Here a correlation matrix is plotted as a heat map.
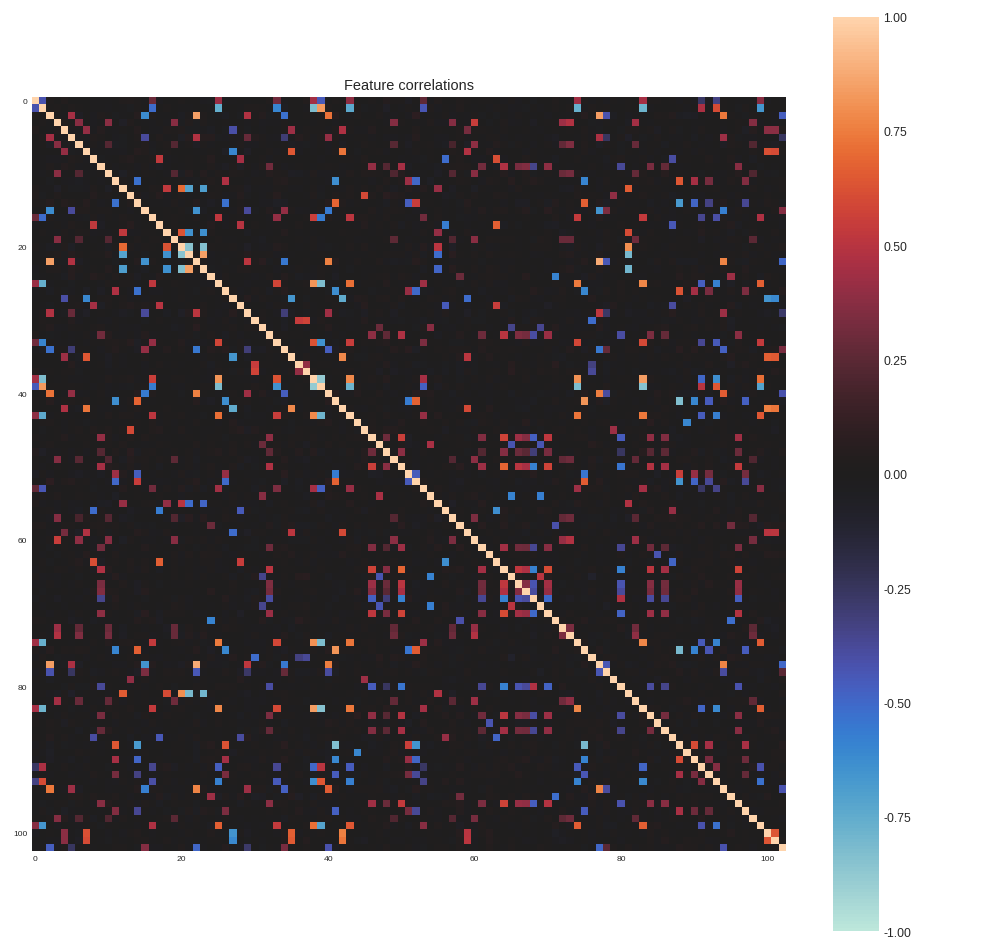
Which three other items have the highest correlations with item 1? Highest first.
39, 93, 91
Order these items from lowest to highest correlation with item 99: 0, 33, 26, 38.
26, 0, 33, 38
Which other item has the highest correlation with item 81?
20
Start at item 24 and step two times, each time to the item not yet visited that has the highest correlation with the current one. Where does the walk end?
58
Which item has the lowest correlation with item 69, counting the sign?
54
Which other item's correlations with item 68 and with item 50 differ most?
64
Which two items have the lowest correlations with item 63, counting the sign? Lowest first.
56, 87
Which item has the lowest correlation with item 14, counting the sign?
88
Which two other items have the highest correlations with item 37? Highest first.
30, 36
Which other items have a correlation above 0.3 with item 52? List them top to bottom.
14, 41, 75
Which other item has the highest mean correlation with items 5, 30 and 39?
1
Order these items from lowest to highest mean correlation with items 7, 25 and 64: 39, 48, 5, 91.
39, 91, 5, 48
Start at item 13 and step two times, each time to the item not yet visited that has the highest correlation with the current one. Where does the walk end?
79
